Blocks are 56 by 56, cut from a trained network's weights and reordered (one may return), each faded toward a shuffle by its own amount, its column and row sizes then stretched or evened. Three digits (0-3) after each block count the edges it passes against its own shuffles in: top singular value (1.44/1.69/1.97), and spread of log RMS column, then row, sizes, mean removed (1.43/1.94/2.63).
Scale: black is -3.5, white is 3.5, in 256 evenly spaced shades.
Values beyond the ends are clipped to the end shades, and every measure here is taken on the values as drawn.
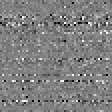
0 0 3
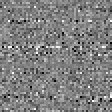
0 1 3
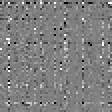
2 3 2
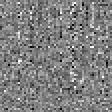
1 2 1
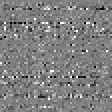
1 0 3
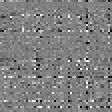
1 2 3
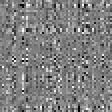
3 3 2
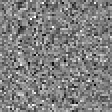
1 1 0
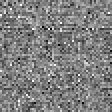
1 1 0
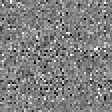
1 1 1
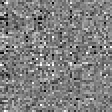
1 2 2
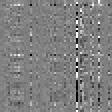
3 3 0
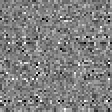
1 1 2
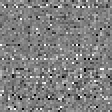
0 0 3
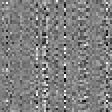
3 3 0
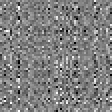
3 3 1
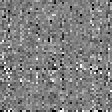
2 3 1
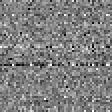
2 0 2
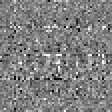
2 1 2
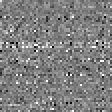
1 1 2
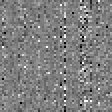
1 3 0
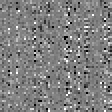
1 3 1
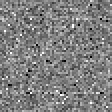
0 0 0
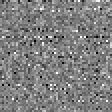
0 0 2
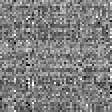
2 1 0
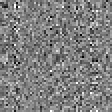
2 2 0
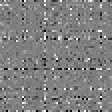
3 2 3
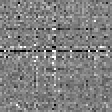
3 1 2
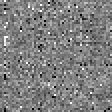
0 2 0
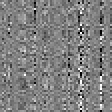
3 3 0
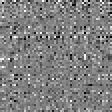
3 2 3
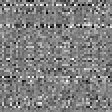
3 0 3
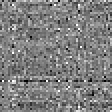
2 2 1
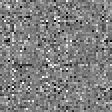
1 2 1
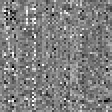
1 2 1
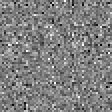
0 1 2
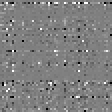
1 2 3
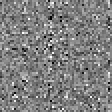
1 2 0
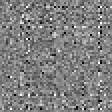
1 2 2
